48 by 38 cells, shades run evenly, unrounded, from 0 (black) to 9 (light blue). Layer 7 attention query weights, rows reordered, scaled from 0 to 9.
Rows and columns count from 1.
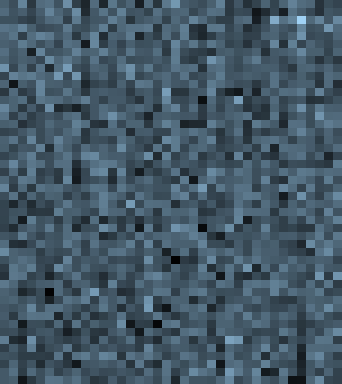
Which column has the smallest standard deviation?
35
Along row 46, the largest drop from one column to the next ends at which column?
25
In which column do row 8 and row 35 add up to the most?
24
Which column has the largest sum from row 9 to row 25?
34
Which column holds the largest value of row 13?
27
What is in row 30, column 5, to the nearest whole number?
3
